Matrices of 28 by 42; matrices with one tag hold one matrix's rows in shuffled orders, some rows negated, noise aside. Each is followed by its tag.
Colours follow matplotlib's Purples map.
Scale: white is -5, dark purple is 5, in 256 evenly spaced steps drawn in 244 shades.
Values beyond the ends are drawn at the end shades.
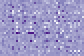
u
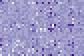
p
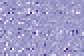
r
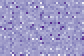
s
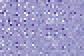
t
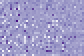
t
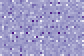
s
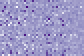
t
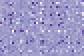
s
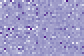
r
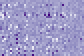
t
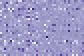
r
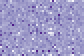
p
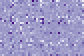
s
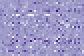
u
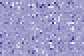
p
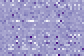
u
